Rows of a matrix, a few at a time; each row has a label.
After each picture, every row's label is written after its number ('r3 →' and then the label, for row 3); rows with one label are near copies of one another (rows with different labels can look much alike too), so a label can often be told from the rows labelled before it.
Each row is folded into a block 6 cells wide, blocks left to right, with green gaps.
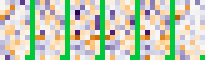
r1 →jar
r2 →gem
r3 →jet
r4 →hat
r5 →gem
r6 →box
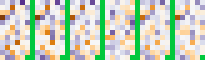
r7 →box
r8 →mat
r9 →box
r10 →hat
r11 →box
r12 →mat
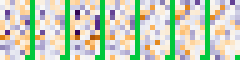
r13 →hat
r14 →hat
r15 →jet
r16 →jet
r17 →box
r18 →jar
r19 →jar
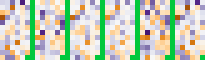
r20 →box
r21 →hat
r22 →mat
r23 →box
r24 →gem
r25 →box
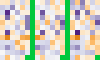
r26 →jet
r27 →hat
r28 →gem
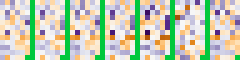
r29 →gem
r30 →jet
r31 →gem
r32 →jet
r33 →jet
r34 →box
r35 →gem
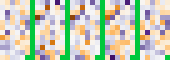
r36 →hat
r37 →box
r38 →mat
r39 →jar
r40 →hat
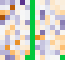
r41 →box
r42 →hat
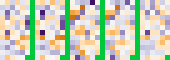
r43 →jet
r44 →jet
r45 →jar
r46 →jar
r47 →gem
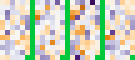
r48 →hat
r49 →box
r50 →jar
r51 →hat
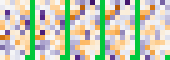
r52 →hat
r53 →hat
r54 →jar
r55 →jar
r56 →jar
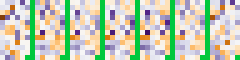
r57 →mat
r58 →gem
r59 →hat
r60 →hat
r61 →hat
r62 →gem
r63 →box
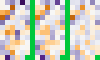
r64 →jar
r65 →jar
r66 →box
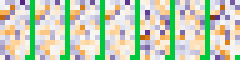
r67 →jar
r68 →jar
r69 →jar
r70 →jar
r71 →hat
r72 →gem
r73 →mat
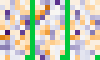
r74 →hat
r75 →jar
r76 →hat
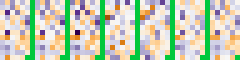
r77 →gem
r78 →gem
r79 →gem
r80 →box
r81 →jar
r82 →hat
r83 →gem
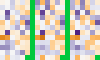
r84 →hat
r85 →gem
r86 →gem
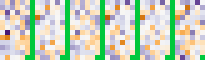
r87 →gem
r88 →box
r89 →gem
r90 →box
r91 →box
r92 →jar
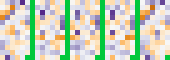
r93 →jar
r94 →jet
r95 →hat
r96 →jet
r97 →jar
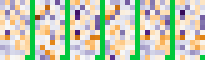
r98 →gem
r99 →mat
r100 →jet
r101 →jar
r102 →gem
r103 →jet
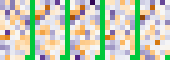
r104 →gem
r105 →jar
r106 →jar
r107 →hat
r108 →box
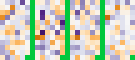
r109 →jar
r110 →hat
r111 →gem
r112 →box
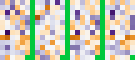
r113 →gem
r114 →box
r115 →hat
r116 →jet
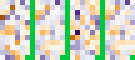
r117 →mat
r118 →jar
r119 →hat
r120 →jar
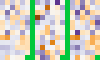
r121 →gem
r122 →box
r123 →gem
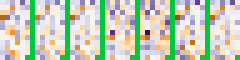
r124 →mat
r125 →box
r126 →box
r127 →gem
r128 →gem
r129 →box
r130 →box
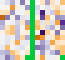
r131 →mat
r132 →hat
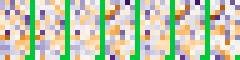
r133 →gem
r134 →hat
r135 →gem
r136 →jar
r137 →gem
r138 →jar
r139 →mat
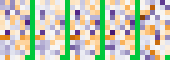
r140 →gem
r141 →hat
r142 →hat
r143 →hat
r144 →mat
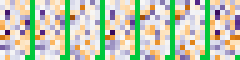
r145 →hat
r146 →hat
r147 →box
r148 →hat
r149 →mat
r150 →box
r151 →jet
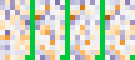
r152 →gem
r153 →mat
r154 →box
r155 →mat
